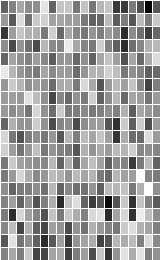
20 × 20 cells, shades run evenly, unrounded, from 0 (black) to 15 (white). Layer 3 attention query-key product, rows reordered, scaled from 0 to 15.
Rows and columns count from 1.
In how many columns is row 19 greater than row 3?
12
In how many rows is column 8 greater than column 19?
10
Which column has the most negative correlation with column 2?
9
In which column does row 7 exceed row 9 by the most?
17
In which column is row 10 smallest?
15
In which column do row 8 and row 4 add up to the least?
16
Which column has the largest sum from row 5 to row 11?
5
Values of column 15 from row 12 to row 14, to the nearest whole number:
11 8 11
